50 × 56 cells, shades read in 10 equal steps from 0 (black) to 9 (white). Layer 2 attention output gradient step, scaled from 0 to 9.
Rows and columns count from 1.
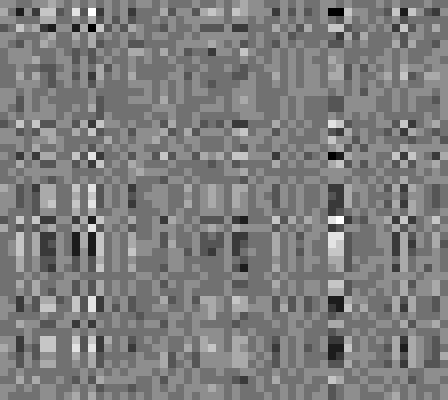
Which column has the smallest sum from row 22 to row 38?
31
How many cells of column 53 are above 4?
25
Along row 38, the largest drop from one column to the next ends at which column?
13
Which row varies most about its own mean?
2
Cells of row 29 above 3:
48
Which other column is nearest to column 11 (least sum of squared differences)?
39
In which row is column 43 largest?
28
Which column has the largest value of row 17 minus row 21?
12
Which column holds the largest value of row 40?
27
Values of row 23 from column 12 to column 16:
4 5 4 5 4
